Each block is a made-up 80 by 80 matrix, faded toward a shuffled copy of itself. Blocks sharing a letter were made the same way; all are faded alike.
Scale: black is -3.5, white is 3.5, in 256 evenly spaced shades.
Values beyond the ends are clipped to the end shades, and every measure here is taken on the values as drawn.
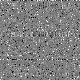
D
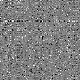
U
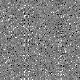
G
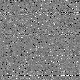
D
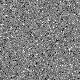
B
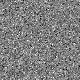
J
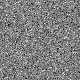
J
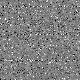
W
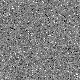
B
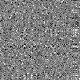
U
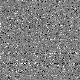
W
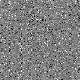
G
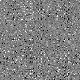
G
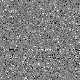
D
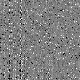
G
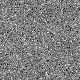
J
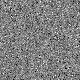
J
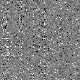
G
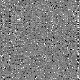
G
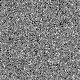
J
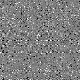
U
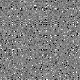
U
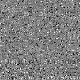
D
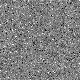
B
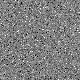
B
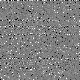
D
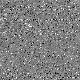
W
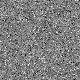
B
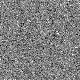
J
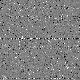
D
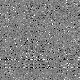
D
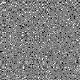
U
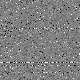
W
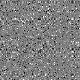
U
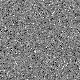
B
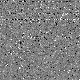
W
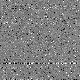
D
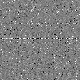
D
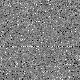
W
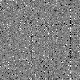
G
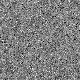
J
